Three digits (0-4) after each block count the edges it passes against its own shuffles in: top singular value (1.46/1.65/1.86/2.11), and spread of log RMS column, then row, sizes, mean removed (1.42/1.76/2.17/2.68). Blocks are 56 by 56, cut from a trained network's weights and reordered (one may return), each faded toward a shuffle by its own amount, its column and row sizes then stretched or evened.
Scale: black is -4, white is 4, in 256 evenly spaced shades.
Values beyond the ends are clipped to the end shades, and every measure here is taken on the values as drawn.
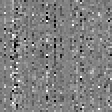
0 4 1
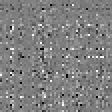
0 4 3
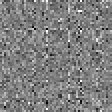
3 4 1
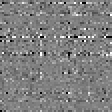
3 1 4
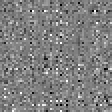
1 4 3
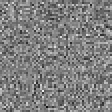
3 1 2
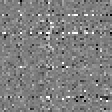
2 3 3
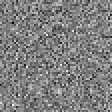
2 1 0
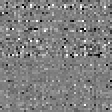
0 1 4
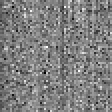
1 1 1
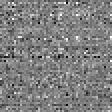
1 2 3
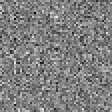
1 1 1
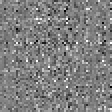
0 4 1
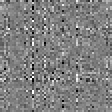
3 4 2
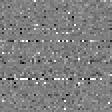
3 0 3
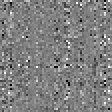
0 4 1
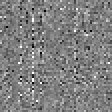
1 2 0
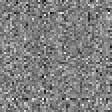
2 3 2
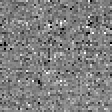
0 1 2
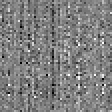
2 3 1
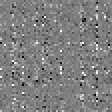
0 3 1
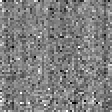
1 0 2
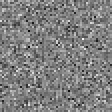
0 0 0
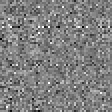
2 1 2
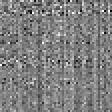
2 0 4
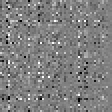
0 4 3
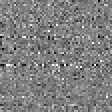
1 1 3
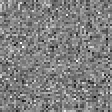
0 0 0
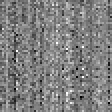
3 3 0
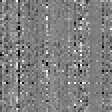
2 4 2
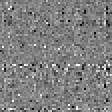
2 1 2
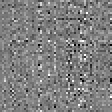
2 4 2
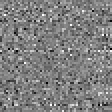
2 0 3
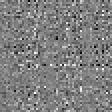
0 4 3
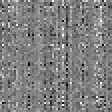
2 4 2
